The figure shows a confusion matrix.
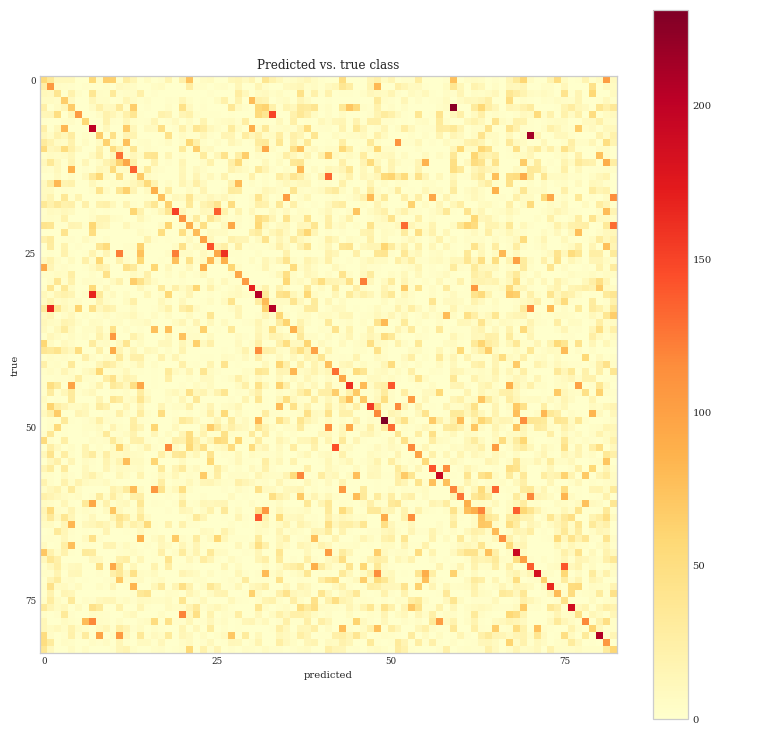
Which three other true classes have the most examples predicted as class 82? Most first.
21, 17, 34
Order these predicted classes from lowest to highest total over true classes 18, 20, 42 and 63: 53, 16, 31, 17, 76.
17, 16, 76, 53, 31
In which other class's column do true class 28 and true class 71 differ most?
48
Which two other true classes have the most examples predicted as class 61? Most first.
62, 21
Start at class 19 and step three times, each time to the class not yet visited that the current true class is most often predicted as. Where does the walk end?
68
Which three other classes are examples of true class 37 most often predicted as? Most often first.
10, 20, 49
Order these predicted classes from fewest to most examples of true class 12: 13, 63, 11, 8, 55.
8, 13, 63, 11, 55
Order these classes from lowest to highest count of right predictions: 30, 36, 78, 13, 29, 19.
36, 29, 78, 13, 19, 30
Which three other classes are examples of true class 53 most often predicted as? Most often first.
42, 18, 65
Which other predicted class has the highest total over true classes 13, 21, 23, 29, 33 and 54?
1
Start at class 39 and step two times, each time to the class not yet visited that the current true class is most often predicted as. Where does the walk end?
7
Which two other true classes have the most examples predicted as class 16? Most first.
59, 36
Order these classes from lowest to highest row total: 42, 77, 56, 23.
23, 77, 56, 42
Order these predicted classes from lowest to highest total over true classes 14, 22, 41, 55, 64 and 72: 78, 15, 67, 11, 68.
78, 15, 67, 11, 68
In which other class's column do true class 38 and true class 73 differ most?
13
